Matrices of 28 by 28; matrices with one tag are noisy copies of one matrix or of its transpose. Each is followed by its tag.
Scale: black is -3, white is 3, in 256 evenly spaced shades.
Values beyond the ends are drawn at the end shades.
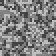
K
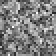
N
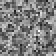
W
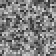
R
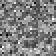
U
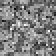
N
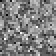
N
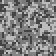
R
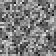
W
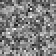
R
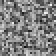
K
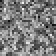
N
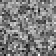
N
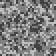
R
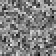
W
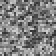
U
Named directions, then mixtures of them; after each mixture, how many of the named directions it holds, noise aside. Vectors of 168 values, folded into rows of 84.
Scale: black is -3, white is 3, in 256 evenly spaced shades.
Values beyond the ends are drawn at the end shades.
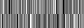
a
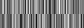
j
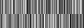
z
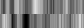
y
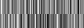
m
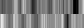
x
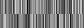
three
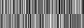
two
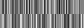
one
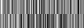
one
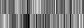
four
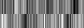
three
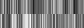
four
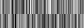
four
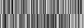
two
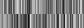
three
